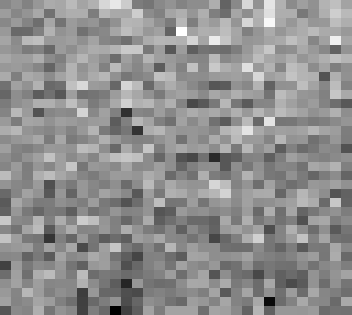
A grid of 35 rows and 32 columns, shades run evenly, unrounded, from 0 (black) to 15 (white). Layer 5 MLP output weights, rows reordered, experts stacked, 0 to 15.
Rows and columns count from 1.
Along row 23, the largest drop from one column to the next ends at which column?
32
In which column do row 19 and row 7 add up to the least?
21
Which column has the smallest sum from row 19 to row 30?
5
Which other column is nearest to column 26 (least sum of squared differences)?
22
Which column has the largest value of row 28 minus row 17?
11
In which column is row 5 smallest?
12
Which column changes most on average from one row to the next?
20
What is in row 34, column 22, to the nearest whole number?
8
